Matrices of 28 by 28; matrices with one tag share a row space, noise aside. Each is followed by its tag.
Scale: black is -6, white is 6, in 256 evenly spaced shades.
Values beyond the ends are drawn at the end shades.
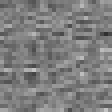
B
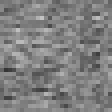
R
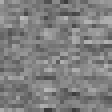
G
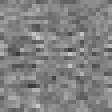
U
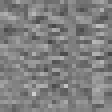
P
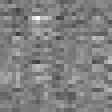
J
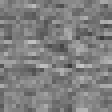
B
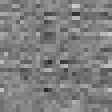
G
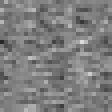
B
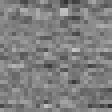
G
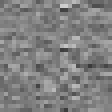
G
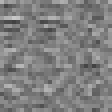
R
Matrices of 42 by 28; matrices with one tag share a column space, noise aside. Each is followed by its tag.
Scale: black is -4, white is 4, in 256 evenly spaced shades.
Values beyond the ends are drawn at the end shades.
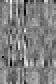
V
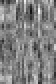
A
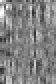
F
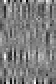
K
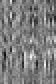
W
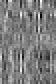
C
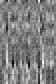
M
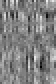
C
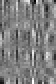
K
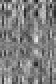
F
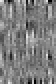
K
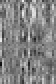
F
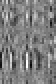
W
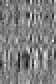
W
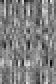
V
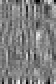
K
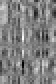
F
